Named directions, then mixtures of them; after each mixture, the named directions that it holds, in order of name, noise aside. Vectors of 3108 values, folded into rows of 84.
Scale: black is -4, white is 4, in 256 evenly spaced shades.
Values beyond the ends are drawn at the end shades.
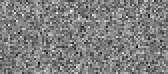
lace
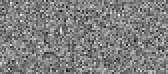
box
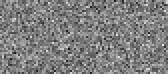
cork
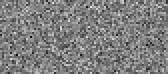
box, cork, lace.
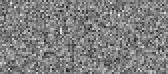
box.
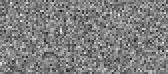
box.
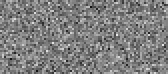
cork.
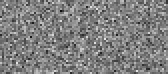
box, cork, lace.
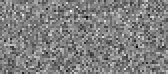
box, cork, lace.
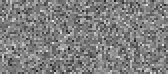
box, cork.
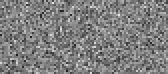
box, cork, lace.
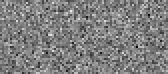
box, lace.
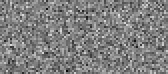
box, cork, lace.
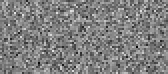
lace.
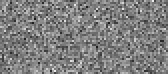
box, cork, lace.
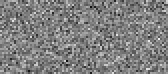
box, cork.
